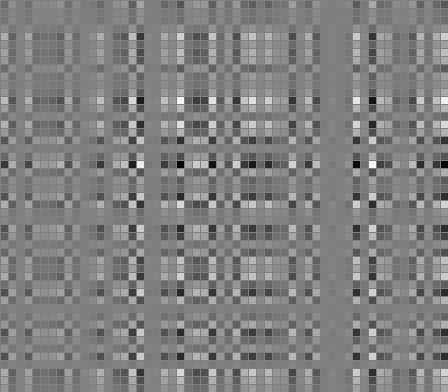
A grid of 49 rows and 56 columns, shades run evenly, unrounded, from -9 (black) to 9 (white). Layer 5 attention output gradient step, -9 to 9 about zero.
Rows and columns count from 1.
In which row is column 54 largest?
21
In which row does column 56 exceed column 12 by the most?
13
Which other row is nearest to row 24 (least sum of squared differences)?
15
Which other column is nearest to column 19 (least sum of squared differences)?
14
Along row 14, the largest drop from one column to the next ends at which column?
18
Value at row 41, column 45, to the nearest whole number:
3
